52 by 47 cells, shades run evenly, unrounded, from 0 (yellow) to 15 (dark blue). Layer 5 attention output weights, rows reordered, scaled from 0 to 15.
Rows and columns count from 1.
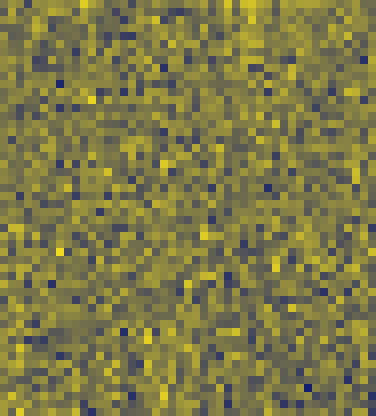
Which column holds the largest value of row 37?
41
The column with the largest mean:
16
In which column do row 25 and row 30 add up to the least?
26
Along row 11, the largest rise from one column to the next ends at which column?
8
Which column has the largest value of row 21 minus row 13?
12
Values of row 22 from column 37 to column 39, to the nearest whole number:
12 8 8
